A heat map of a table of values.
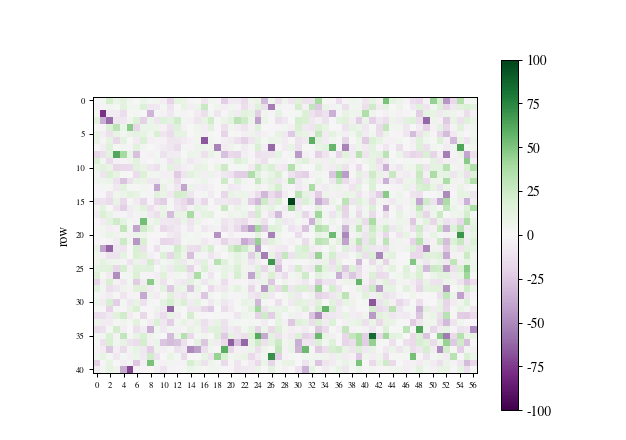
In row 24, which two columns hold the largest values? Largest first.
26, 47
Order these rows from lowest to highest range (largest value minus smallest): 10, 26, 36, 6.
10, 26, 36, 6
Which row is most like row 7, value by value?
20
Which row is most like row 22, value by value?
3
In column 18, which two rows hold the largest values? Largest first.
38, 24
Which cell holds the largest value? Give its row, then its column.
15, 29
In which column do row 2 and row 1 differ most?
1
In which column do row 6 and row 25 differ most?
16
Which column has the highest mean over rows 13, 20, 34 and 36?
48
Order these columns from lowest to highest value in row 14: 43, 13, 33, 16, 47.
33, 47, 16, 13, 43
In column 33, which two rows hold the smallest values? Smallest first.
32, 15
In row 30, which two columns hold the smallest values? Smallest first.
41, 24
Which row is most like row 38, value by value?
24
